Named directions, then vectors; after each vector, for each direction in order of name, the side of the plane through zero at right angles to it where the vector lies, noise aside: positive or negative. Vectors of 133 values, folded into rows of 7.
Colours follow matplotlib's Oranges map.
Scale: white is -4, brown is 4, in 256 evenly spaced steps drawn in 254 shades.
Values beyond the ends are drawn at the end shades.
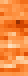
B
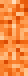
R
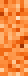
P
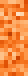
negative, negative, positive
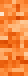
negative, negative, positive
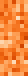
positive, positive, negative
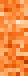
negative, negative, negative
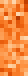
positive, negative, positive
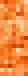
negative, positive, negative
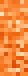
negative, negative, negative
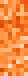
positive, negative, positive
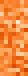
negative, negative, negative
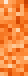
positive, negative, positive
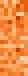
positive, negative, positive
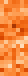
positive, negative, negative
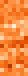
negative, positive, positive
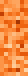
positive, positive, positive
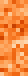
positive, negative, negative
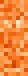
negative, negative, negative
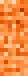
positive, positive, positive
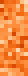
negative, positive, negative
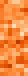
negative, positive, positive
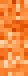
positive, positive, negative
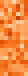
negative, negative, positive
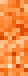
positive, negative, negative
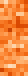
positive, negative, positive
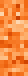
negative, negative, positive
